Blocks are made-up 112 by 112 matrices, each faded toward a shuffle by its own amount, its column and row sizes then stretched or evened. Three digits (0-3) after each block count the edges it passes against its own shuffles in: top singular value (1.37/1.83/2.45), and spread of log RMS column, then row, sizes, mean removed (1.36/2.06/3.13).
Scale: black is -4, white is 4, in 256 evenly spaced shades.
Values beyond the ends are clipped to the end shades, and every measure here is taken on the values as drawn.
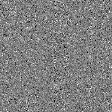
0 2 0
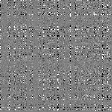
2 3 3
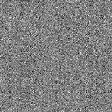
2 1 1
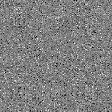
2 1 0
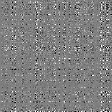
1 3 3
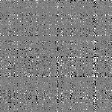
1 3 3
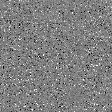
0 1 1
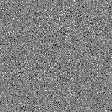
2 0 0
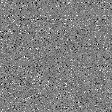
0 1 2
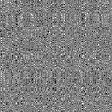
3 2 0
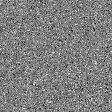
0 0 1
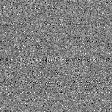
2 0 2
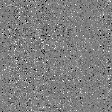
1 2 1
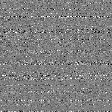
2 0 3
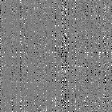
2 3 2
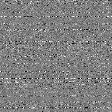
2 0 3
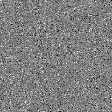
1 1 0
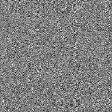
2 2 1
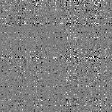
1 3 3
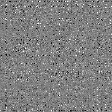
1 2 2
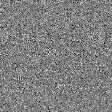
0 0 2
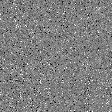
0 1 1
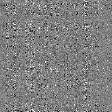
0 3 2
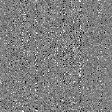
1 3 1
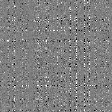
2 3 2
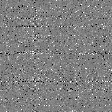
2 1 2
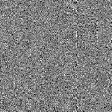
2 2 0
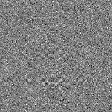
2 1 0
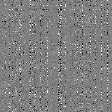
1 3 2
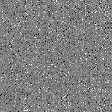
2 1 0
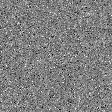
0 0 0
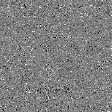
1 1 2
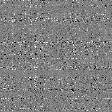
0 2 3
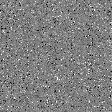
0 1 1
